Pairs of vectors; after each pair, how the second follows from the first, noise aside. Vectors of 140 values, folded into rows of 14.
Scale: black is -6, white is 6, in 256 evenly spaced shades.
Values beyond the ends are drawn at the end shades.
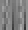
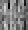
wrapped around, scaled up.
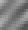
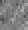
negated, partly zeroed.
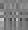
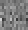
sign-scrambled.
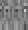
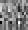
wrapped around, scaled up.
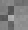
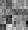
wrapped around, scaled up.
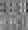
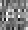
wrapped around, negated, scaled up.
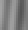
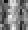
wrapped around, negated, scaled up.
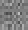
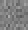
reversed, shrunk.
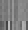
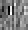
wrapped around, scaled up.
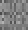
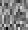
wrapped around, negated, scaled up.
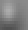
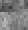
wrapped around.
